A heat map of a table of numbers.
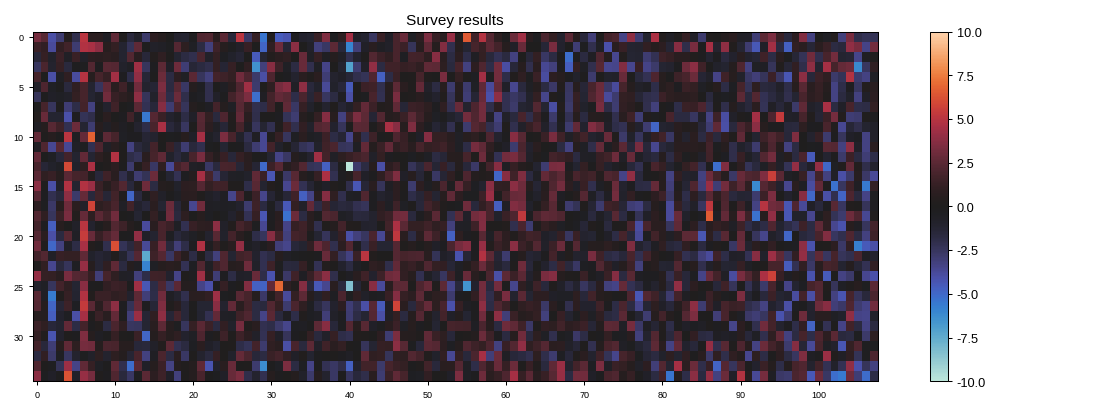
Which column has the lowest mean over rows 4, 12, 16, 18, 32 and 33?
29
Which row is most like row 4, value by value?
28
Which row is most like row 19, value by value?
26
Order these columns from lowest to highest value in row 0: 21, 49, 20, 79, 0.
20, 49, 21, 0, 79
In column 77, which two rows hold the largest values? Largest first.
11, 3
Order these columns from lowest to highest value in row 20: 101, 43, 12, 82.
12, 82, 43, 101
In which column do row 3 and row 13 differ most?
101
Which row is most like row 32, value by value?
7
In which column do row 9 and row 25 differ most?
40
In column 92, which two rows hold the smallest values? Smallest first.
15, 18
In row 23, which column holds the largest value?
6
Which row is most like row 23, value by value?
30
